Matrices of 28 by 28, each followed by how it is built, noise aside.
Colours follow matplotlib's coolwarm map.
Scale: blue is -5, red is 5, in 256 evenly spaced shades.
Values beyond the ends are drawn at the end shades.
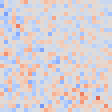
lower triangular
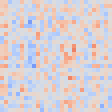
blocks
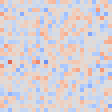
repeating rows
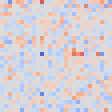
low rank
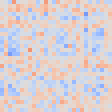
blocks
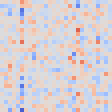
uneven columns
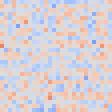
blocks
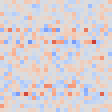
uneven rows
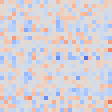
low rank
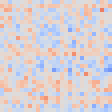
blocks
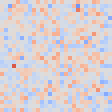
blocks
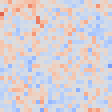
smooth
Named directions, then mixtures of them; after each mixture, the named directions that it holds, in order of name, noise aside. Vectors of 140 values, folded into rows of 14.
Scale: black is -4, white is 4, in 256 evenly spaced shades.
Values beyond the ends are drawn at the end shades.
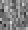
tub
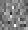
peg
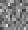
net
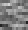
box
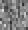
tub.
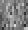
net, peg, tub.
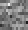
box, net.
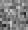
box, tub.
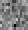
box, peg, tub.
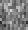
box, net, tub.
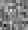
box, tub.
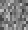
net, peg.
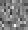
peg, tub.
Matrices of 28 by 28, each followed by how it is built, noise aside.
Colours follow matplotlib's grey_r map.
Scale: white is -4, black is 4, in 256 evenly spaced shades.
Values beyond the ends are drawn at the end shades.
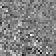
lower triangular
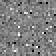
sparse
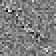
banded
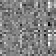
low rank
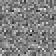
repeating columns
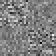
block diagonal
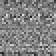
repeating columns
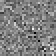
block diagonal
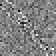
banded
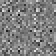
low rank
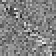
banded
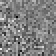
lower triangular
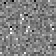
sparse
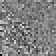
lower triangular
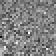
lower triangular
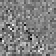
lower triangular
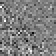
lower triangular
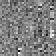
low rank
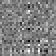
low rank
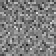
repeating columns
